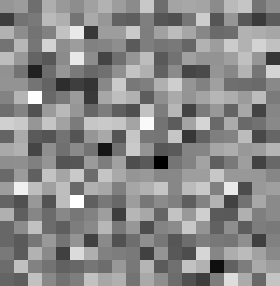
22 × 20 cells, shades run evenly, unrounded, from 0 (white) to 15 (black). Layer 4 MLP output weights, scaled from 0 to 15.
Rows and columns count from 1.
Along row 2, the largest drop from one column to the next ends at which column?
15
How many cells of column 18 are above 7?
7
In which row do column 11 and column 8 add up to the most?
12
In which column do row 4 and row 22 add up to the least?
17
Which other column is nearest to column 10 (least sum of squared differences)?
1
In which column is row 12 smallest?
10
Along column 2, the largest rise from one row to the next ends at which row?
16
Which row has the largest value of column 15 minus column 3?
22
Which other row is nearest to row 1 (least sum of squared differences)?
14
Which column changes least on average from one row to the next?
5
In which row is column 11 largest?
20
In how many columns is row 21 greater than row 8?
13
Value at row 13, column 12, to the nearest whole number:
15
